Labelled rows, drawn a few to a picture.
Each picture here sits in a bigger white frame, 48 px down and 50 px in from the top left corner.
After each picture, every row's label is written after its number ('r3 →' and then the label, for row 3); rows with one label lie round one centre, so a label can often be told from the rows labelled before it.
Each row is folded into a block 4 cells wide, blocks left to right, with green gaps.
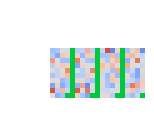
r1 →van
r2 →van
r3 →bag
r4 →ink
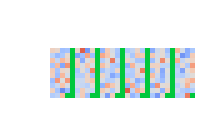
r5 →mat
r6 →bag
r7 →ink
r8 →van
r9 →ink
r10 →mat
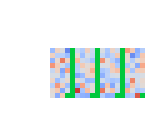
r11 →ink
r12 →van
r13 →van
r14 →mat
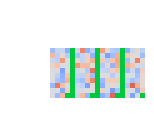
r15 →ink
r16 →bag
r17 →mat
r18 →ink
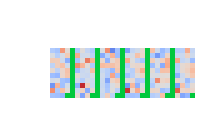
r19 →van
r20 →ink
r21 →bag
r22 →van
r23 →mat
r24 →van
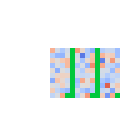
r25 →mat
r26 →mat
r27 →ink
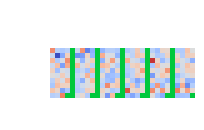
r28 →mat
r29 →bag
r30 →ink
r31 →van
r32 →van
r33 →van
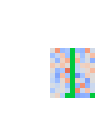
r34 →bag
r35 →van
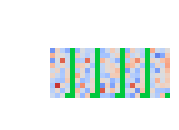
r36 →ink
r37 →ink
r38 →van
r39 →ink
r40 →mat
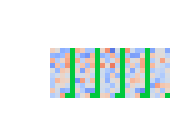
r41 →mat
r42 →mat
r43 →bag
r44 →mat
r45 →ink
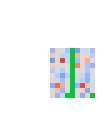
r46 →ink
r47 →ink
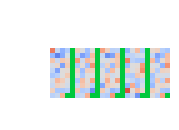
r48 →mat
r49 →mat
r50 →mat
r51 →van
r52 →mat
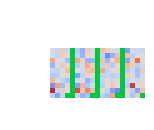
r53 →van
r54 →van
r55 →mat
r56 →ink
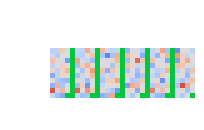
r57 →van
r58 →van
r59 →mat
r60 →ink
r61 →van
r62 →ink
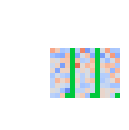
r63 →mat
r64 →bag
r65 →bag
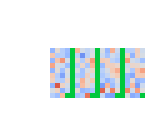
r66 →ink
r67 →mat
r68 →van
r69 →van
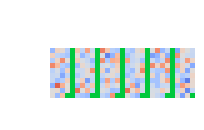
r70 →ink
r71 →van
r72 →mat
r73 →van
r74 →bag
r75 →ink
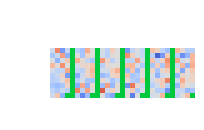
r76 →bag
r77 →van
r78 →van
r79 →ink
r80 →mat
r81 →mat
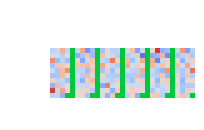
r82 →van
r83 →bag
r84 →ink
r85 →bag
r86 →bag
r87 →bag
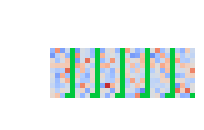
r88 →bag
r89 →ink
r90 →ink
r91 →mat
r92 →bag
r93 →van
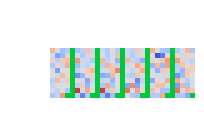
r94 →mat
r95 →van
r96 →van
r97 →van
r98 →mat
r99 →van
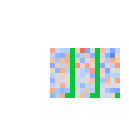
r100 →mat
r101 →bag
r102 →mat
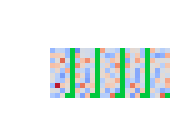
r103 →ink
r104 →ink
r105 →mat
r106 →ink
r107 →mat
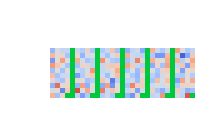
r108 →ink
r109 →van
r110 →van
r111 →ink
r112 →mat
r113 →mat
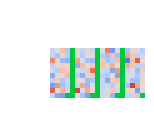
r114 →van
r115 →van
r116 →bag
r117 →ink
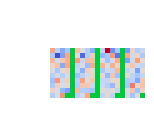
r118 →mat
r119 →mat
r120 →bag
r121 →ink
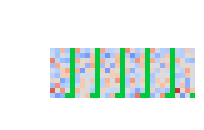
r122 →van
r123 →mat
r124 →mat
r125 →mat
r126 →mat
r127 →van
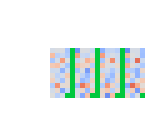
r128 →ink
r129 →ink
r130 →ink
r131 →ink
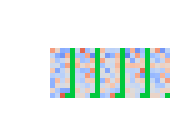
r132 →mat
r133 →bag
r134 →mat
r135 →bag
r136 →bag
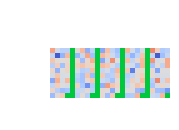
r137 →mat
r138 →bag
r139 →ink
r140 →mat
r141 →mat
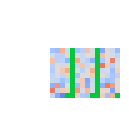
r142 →van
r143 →van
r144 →ink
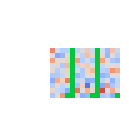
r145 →mat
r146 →van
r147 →van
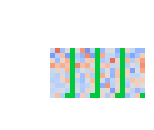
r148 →bag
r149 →bag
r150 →ink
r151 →mat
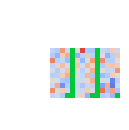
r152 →van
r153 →bag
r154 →van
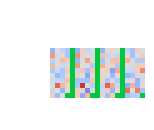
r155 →ink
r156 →ink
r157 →ink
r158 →van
